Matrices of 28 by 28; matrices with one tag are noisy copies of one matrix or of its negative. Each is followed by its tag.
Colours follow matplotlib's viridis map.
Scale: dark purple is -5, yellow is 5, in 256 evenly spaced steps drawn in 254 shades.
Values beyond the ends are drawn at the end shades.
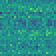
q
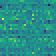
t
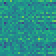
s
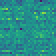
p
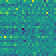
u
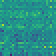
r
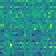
r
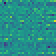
s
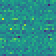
t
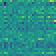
s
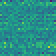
s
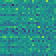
u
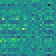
t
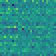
u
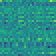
s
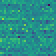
t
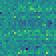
q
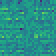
p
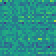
s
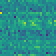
q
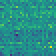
r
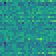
s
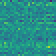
s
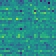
p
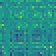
r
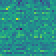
p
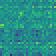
r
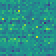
t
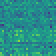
r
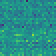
r
